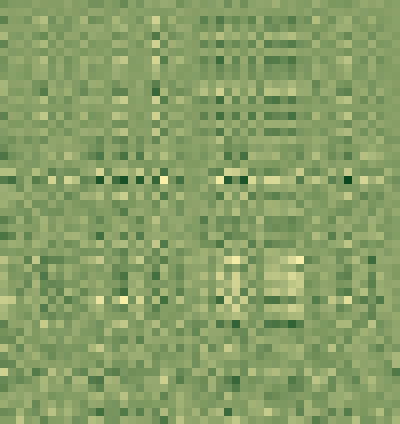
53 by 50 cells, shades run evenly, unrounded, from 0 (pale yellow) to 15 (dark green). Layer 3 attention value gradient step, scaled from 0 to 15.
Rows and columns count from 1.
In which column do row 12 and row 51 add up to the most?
20
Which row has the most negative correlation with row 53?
48
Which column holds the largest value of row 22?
21
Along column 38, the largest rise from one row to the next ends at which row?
34
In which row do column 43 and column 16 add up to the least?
38
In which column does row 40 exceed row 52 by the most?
7
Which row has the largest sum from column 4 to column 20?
23
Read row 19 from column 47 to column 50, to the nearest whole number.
6 7 7 7
